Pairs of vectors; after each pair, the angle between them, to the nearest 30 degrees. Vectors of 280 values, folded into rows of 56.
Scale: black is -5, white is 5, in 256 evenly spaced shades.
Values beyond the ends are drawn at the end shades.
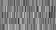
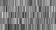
150 degrees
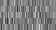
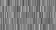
60 degrees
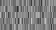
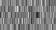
150 degrees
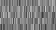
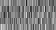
150 degrees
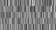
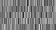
60 degrees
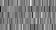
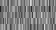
30 degrees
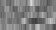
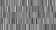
90 degrees
